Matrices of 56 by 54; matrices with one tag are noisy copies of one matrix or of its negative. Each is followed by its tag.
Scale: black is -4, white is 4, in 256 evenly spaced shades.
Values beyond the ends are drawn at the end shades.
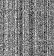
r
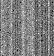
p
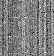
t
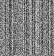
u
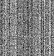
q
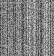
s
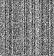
u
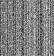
s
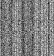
p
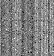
p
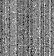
q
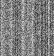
p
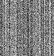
q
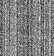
q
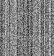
q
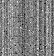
t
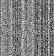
p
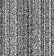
q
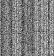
p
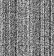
q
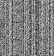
u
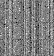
u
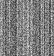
q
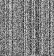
u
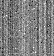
t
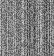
s
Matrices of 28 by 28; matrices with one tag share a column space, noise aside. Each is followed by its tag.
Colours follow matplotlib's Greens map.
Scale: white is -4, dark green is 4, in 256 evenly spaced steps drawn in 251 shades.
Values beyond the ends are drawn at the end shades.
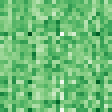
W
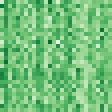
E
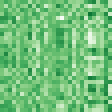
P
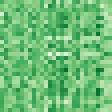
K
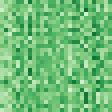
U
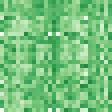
W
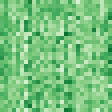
W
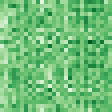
E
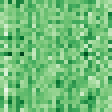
K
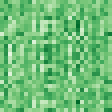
W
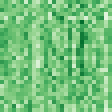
P
